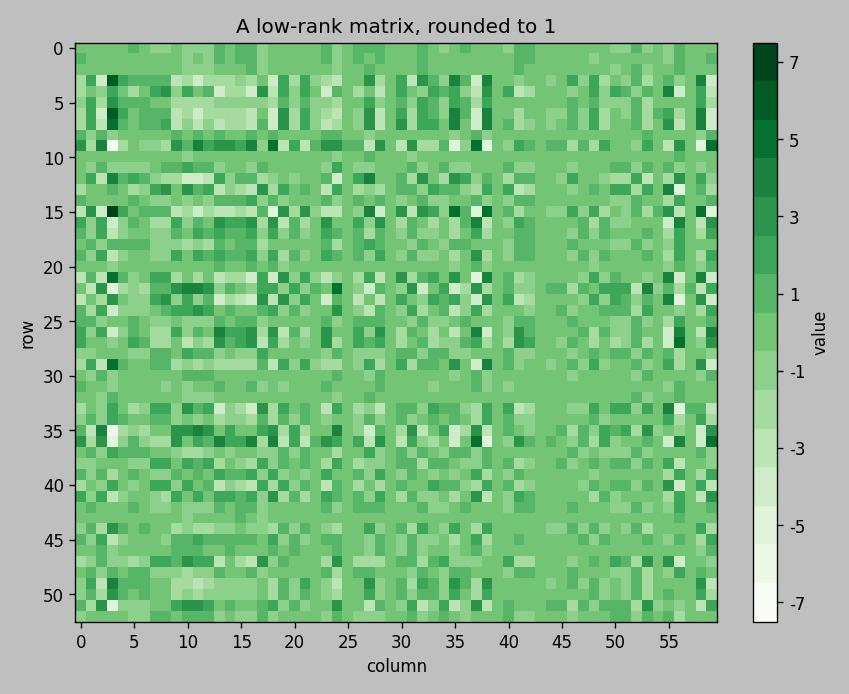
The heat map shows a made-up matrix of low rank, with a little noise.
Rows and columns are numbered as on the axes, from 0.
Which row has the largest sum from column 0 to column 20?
9
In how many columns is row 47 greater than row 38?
11
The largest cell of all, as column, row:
3, 15
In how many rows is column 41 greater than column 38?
27
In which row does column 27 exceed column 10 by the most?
12
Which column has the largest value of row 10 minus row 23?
56
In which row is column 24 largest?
22
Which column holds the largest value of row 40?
55
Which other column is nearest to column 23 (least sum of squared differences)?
13
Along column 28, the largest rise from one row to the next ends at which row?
16
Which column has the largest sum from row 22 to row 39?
24
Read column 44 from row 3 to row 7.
-1 0 0 -1 -1
